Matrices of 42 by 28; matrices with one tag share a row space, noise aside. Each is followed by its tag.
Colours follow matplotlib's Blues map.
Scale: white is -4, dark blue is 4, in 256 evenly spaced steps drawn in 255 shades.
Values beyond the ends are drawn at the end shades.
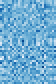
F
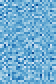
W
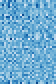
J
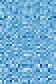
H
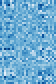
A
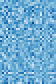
W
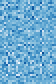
W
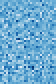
W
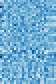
F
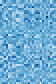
W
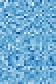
W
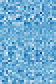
W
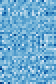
F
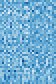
J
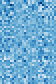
A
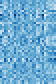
F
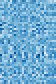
F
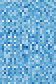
J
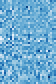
H
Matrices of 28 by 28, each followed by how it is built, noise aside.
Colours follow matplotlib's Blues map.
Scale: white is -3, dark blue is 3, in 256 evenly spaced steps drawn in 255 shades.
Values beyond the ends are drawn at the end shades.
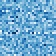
uneven rows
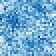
smooth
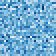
uneven rows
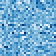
uneven rows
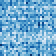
blocks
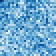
smooth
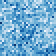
smooth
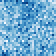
smooth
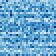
blocks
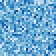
noise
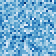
noise
